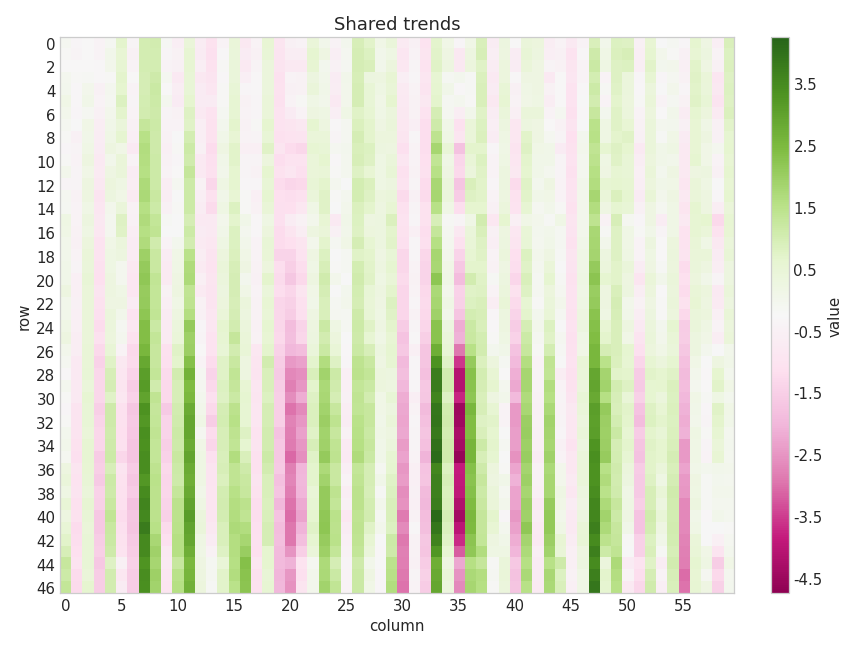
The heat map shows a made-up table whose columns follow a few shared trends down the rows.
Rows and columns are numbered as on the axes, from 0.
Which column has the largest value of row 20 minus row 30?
35
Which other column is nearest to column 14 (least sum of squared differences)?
54
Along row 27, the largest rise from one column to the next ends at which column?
36
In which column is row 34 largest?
33
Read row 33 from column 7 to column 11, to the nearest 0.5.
3.5 1.5 -1.5 1 3
